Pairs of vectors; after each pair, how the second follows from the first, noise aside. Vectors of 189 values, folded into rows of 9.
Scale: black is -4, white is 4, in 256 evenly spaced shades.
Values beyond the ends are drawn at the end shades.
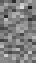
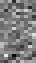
reversed, negated.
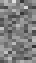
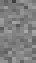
negated, shrunk.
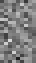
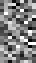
reversed, scaled up.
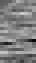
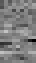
partly zeroed.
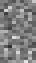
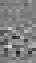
negated, partly zeroed.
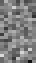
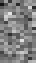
wrapped around, negated.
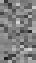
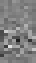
reversed, negated, partly zeroed.
